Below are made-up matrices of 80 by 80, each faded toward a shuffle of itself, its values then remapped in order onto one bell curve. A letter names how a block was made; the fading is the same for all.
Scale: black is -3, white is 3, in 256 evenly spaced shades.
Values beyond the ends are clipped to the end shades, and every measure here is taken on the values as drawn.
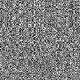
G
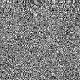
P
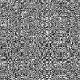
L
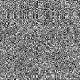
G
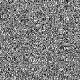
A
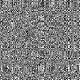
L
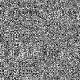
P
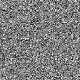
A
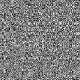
G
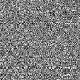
G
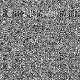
P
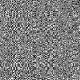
L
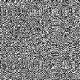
G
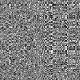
L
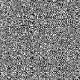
A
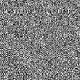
G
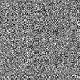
G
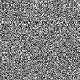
G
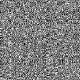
A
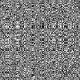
L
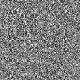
P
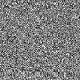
P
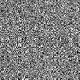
G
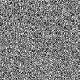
P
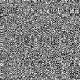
G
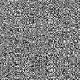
G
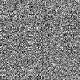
P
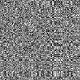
L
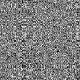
G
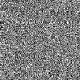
P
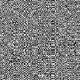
L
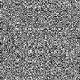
P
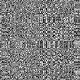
L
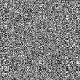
P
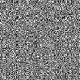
G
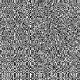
L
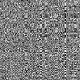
L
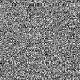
P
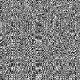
L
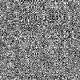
P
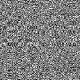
G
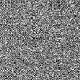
P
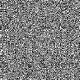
P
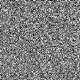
A
